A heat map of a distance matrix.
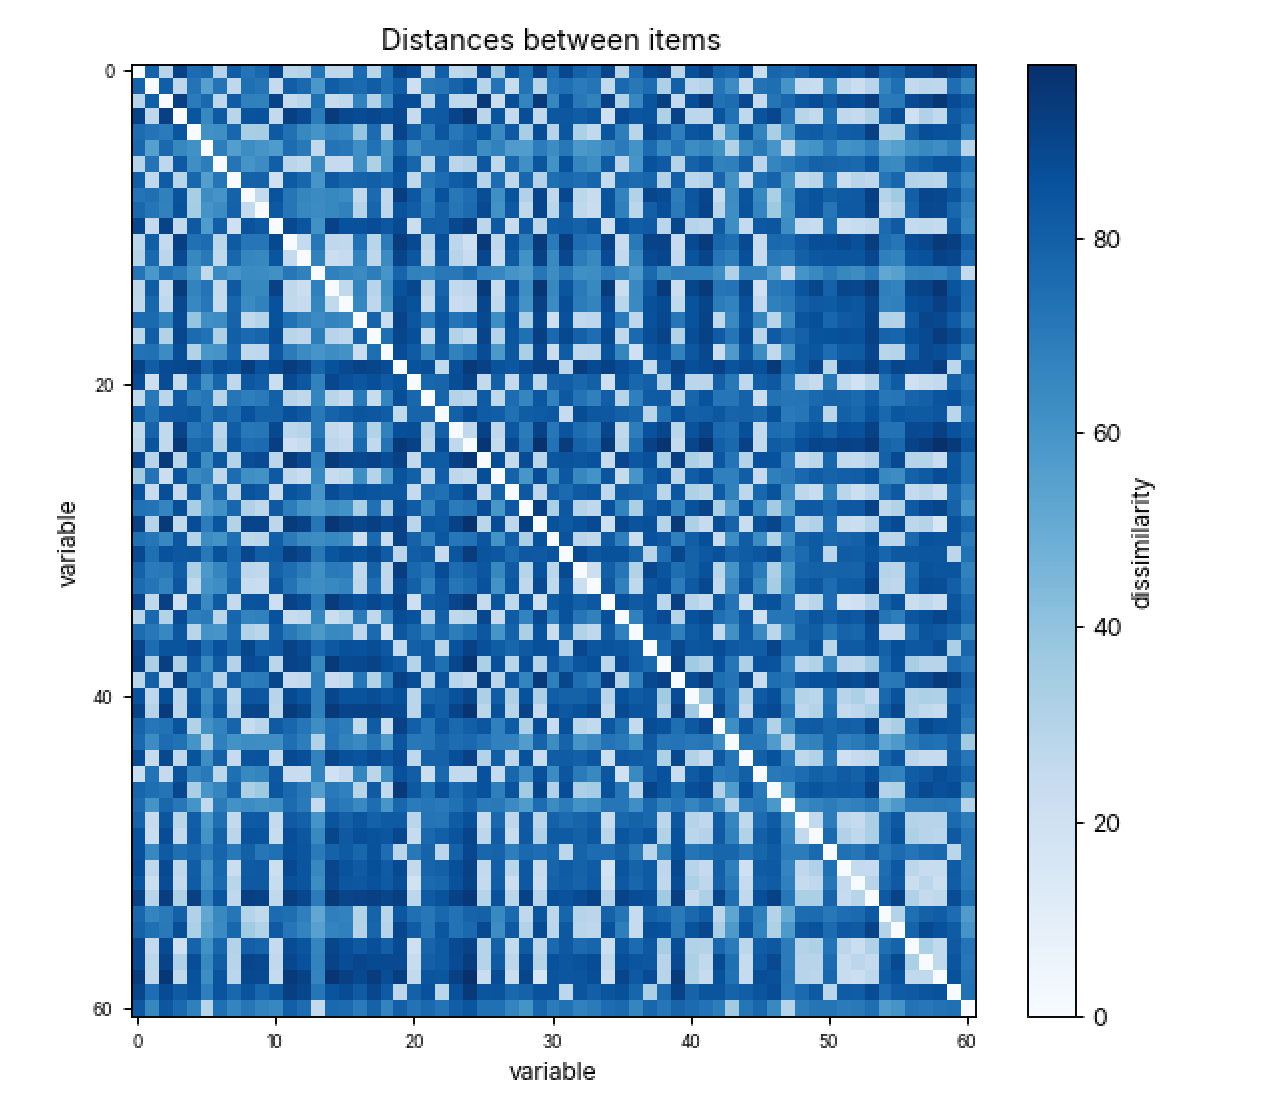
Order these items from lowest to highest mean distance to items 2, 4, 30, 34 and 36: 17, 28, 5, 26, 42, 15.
42, 28, 26, 15, 5, 17
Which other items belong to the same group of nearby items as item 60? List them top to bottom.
5, 13, 43, 47
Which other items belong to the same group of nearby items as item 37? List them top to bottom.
19, 22, 31, 50, 59
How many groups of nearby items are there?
5
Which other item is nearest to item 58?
29
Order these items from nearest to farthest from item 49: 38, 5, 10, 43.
10, 38, 5, 43
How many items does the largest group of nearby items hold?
21
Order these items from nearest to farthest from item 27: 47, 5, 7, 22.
7, 5, 47, 22
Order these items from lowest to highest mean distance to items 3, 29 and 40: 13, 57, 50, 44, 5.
44, 57, 5, 13, 50
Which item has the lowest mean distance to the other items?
1
